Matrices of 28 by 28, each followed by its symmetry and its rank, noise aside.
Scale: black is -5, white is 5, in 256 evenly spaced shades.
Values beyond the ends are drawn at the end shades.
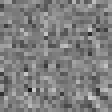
antisymmetric, rank six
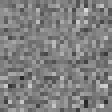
antisymmetric, rank six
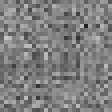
no symmetry, rank six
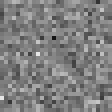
antisymmetric, rank eight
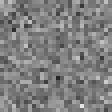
no symmetry, rank eight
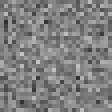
no symmetry, rank eight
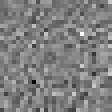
antisymmetric, rank six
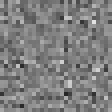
no symmetry, rank six
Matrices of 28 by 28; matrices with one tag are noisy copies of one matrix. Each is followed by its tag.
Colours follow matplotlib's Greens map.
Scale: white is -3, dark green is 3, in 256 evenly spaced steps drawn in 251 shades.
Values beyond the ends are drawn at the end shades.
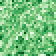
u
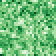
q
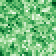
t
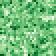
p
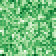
q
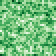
q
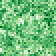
q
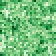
p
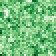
p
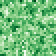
p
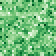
u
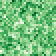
q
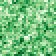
u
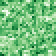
p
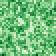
q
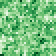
p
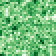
p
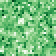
q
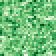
p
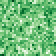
q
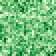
u
